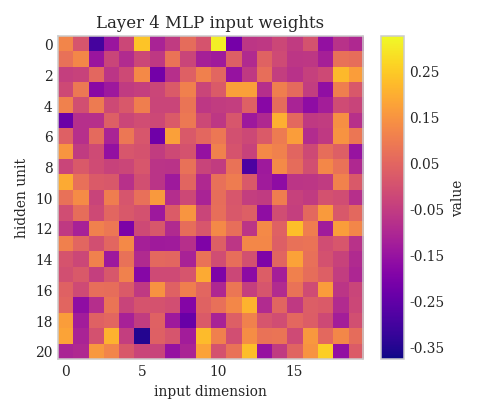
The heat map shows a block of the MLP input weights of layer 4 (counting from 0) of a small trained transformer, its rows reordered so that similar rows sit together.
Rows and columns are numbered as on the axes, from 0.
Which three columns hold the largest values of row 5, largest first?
14, 18, 8
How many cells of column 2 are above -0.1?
18
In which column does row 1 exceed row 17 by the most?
1
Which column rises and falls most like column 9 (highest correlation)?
16
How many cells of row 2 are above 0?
8
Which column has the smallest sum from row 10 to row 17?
5
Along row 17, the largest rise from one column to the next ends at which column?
9
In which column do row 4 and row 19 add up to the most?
0
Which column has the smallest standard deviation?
4
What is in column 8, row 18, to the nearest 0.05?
-0.25
